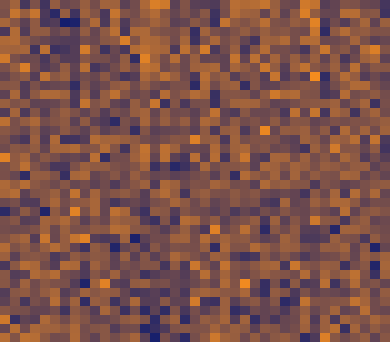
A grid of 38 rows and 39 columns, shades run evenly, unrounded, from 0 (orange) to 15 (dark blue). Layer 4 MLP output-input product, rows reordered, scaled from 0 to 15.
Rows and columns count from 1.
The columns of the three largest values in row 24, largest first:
5, 1, 15
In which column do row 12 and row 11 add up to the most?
22
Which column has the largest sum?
19
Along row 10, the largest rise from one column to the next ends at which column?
25
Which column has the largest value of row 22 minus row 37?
31
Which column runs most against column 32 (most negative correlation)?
33
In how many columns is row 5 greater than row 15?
17
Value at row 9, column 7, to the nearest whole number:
6
